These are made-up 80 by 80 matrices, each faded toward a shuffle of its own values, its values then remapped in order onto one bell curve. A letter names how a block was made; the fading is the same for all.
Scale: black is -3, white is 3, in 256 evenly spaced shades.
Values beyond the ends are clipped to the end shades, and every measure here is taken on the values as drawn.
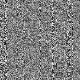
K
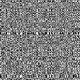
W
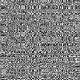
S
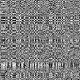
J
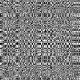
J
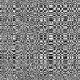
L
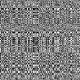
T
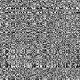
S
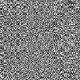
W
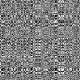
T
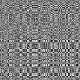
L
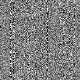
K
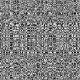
S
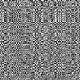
T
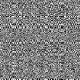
S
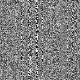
K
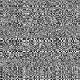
S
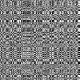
L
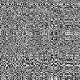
S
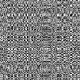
T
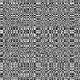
L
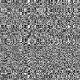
W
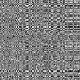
J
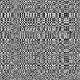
L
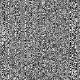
K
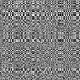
L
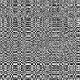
L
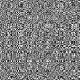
W
